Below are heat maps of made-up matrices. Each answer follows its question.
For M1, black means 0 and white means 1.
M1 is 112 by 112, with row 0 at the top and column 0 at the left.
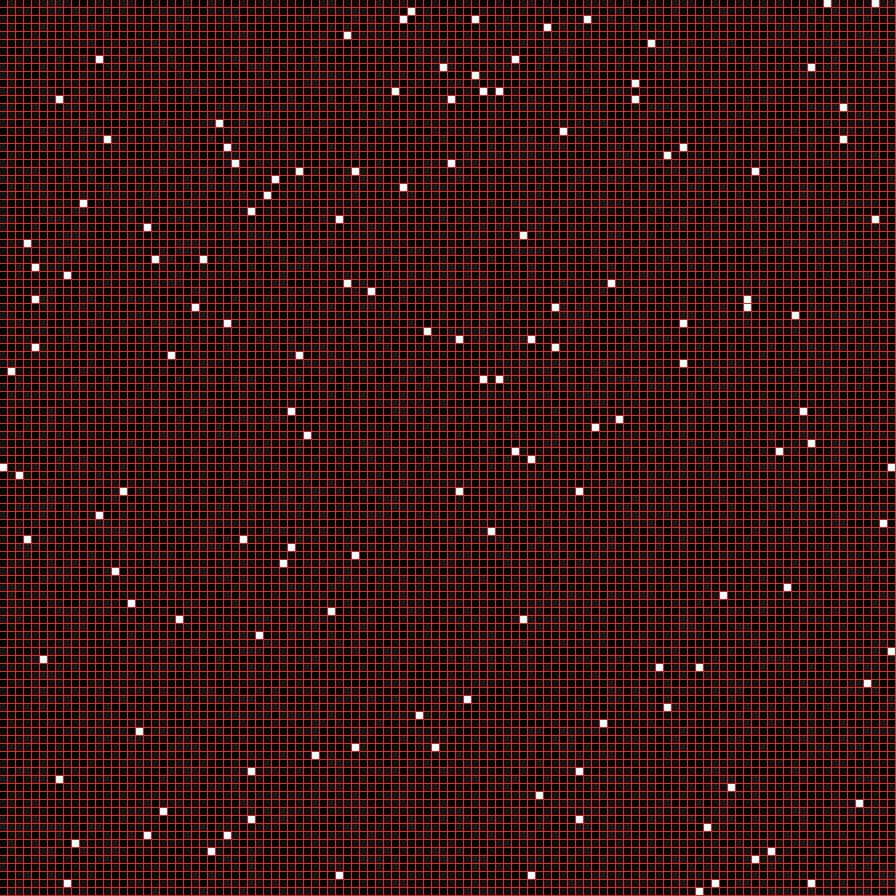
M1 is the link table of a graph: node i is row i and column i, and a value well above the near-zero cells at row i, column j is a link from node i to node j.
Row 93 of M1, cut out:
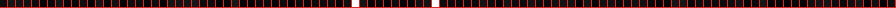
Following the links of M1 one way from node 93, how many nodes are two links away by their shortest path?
3
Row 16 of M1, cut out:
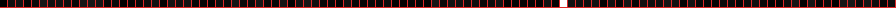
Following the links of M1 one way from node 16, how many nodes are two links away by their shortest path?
1
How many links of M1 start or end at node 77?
3
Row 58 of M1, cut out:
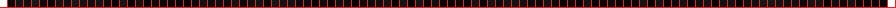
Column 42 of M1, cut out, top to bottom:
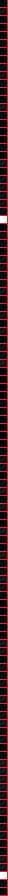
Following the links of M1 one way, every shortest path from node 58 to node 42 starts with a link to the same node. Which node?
node 0
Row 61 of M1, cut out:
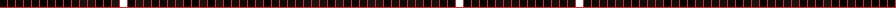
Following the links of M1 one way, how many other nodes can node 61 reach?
7
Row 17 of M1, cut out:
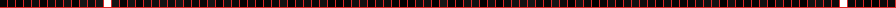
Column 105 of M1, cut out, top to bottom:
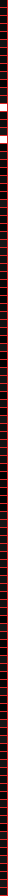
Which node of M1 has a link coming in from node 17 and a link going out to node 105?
node 13
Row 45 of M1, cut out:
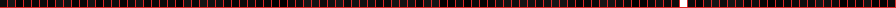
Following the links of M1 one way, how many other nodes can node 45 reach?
2
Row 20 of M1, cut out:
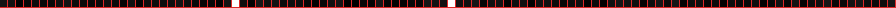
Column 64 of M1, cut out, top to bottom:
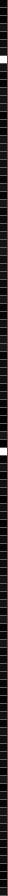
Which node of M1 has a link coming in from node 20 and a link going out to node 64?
node 56
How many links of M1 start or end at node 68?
2
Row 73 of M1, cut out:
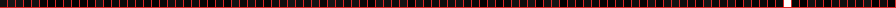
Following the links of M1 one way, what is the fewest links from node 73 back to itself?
8
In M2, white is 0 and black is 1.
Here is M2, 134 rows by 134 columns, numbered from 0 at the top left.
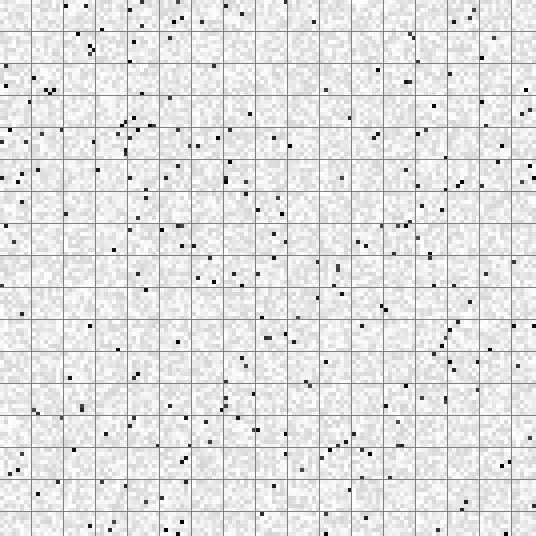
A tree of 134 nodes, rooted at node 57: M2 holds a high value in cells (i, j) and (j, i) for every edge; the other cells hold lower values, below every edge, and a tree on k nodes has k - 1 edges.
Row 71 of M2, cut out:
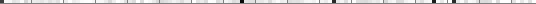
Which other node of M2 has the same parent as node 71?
35
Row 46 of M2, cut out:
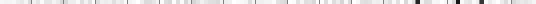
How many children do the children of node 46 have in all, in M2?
3
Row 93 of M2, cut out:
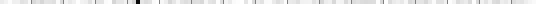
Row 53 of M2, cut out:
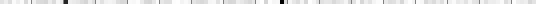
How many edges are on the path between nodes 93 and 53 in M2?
7
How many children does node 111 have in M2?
4
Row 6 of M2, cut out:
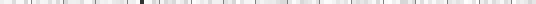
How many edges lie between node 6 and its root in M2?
5
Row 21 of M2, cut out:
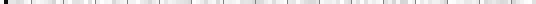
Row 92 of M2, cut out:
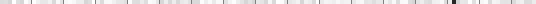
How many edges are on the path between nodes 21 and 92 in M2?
7
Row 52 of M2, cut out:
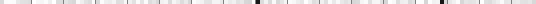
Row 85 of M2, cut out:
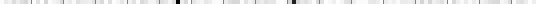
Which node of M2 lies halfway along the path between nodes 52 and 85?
34
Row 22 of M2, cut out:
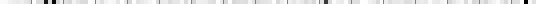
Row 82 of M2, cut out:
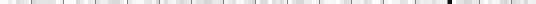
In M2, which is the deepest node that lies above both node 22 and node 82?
81
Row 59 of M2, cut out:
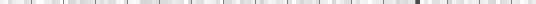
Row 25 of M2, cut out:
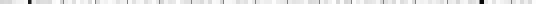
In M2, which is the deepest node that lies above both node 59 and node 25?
104
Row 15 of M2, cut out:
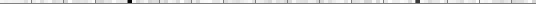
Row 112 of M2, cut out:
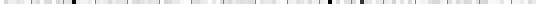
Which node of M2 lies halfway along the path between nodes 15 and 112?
133
